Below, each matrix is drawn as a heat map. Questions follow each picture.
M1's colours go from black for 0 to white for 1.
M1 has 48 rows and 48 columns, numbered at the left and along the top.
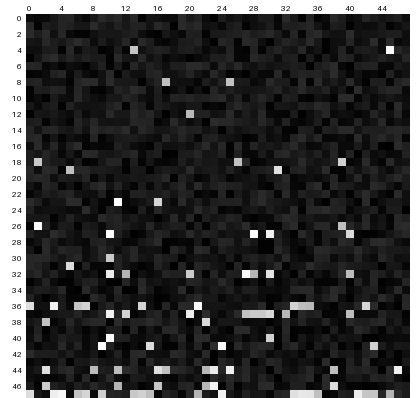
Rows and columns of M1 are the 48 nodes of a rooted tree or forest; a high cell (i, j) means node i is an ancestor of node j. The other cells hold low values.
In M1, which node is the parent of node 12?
32
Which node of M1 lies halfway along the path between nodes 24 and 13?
47
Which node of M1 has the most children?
36
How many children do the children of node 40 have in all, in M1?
1
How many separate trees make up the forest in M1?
5
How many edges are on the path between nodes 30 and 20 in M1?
5
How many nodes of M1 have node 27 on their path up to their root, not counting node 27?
4
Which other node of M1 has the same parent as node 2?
22
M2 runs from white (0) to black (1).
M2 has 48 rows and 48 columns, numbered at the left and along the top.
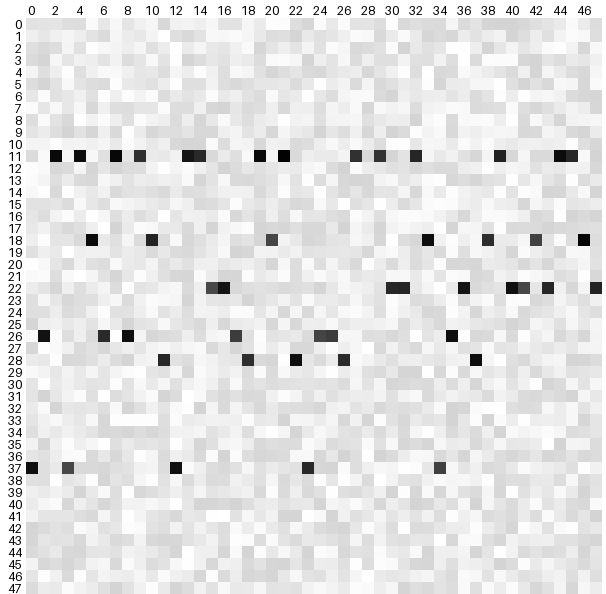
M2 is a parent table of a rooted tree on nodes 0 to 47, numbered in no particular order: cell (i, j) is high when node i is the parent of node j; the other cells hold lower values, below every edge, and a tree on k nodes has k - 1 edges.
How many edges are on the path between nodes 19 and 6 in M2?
4
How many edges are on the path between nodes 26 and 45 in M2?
3
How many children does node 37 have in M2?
5
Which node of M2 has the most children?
11
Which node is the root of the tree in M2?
28
